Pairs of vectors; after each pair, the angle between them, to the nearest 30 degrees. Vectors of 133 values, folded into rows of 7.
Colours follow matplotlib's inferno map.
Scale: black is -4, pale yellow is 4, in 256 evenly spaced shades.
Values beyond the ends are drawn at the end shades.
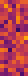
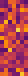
150 degrees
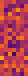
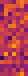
150 degrees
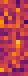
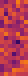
150 degrees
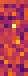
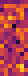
150 degrees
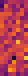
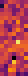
30 degrees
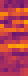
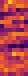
150 degrees
